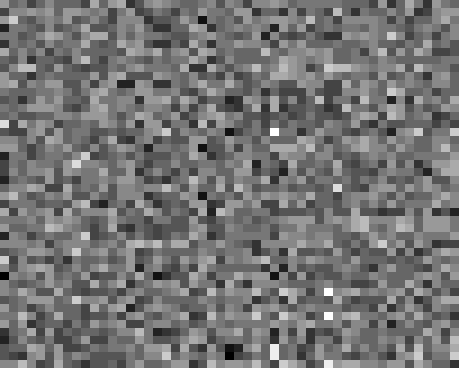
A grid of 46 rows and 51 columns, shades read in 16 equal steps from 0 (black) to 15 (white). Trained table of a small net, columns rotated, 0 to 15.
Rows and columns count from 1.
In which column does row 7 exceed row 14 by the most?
30
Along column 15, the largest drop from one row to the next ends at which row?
39
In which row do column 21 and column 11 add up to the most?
13
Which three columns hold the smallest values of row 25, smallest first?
23, 17, 38
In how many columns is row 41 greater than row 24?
23
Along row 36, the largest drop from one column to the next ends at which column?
15
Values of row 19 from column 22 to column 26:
9 1 5 5 8
